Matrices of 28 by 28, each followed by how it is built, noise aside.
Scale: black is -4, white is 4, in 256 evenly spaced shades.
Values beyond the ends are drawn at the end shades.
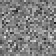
repeating columns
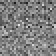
repeating columns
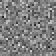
repeating columns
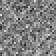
Hankel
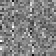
uneven columns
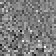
lower triangular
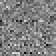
uneven rows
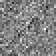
Hankel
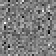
uneven columns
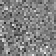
lower triangular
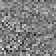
lower triangular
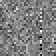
uneven columns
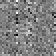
uneven columns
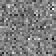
uneven rows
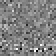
uneven rows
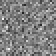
Hankel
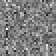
uneven columns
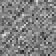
Hankel
